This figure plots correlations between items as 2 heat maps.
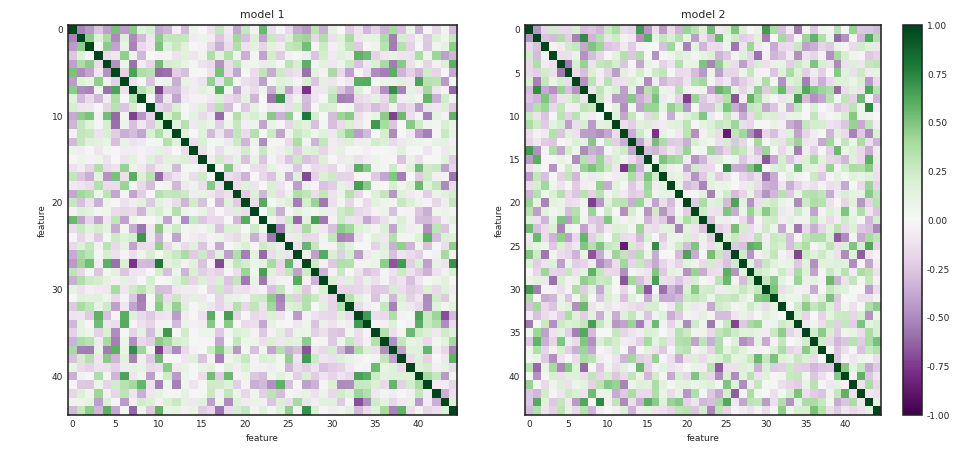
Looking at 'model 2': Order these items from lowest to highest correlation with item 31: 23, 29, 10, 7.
23, 10, 7, 29
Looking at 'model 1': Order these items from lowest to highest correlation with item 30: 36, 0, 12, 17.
36, 12, 0, 17
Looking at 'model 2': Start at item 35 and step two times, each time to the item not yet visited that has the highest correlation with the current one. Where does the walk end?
1
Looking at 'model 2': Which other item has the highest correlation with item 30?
0
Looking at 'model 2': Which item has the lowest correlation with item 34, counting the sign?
26
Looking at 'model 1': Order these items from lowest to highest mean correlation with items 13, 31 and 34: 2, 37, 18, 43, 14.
43, 37, 14, 2, 18
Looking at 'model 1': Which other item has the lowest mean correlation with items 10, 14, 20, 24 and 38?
17
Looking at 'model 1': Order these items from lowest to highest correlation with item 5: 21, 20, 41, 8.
21, 20, 41, 8
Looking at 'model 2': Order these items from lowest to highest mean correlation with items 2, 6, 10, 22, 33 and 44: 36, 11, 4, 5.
11, 5, 36, 4
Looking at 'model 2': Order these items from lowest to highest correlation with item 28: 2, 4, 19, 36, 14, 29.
36, 4, 14, 19, 29, 2
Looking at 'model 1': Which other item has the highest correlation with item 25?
27
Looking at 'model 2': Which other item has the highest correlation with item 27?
12
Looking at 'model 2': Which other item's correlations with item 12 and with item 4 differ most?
25
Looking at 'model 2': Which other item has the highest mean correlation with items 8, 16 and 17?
13
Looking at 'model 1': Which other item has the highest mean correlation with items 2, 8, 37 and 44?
24
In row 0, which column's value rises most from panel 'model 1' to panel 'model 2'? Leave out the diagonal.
26
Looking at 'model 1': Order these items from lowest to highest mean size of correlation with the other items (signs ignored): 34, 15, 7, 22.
15, 34, 22, 7
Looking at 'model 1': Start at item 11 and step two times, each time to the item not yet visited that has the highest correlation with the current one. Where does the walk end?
39
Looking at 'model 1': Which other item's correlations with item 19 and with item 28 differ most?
22
